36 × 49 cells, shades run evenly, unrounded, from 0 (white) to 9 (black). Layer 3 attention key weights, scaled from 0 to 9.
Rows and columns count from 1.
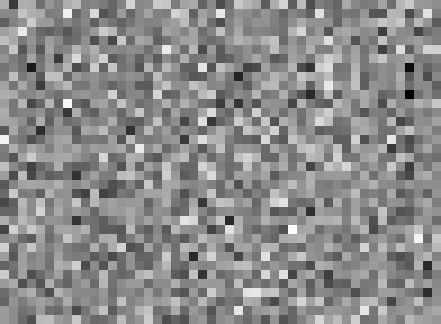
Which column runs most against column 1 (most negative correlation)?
26
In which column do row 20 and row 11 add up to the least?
24
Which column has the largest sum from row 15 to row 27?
46
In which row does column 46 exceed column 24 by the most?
11
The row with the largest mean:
8
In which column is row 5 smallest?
37
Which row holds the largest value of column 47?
4
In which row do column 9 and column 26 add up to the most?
25
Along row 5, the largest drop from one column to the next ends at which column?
14
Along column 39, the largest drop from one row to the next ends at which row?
19
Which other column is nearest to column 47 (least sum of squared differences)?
49
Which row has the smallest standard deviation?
21
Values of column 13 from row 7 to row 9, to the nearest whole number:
6 2 4
